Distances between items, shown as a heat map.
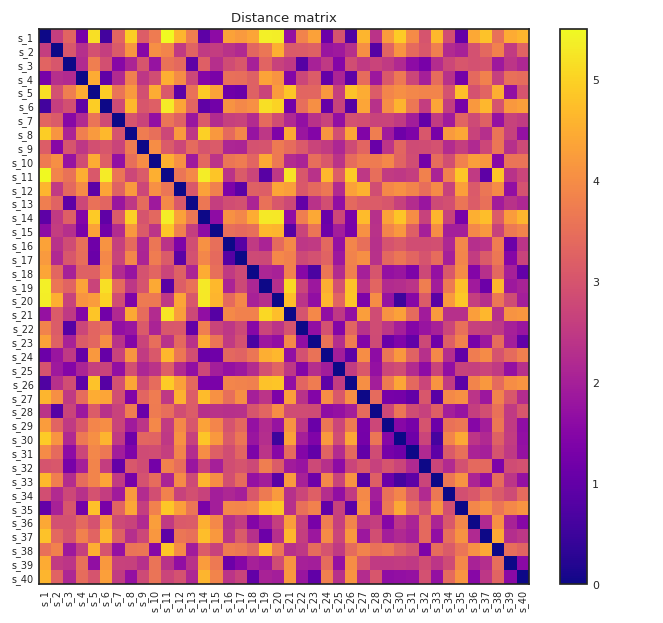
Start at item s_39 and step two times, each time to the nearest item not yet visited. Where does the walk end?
s_17
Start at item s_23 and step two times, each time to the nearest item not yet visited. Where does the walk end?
s_40
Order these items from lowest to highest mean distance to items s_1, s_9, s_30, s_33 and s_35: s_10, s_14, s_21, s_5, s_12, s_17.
s_14, s_21, s_17, s_10, s_12, s_5
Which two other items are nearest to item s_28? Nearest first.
s_2, s_9
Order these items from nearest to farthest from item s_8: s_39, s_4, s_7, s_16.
s_39, s_7, s_16, s_4
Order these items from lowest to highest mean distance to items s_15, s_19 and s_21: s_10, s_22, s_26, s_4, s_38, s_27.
s_4, s_26, s_22, s_10, s_38, s_27
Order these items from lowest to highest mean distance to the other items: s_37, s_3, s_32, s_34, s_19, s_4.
s_3, s_32, s_4, s_34, s_37, s_19
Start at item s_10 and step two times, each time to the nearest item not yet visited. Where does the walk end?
s_7
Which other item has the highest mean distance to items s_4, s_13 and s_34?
s_11
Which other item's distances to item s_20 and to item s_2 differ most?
s_30
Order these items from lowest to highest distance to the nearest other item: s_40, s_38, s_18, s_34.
s_18, s_40, s_38, s_34
